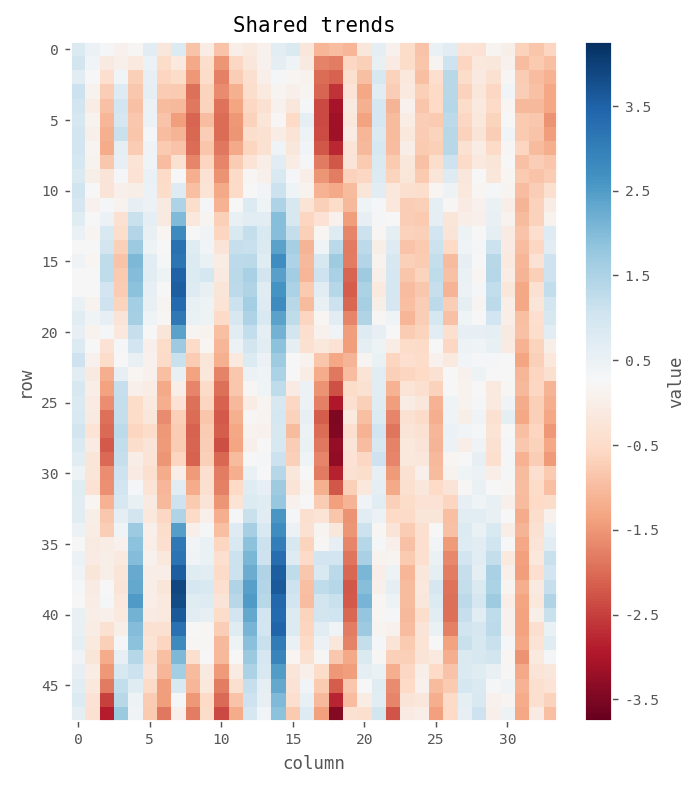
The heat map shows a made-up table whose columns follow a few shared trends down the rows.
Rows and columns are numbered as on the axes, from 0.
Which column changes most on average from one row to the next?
18
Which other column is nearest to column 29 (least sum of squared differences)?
13
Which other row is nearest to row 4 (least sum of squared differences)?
6
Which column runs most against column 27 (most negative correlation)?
26
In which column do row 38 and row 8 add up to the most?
14
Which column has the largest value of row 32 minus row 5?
7
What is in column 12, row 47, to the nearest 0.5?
1
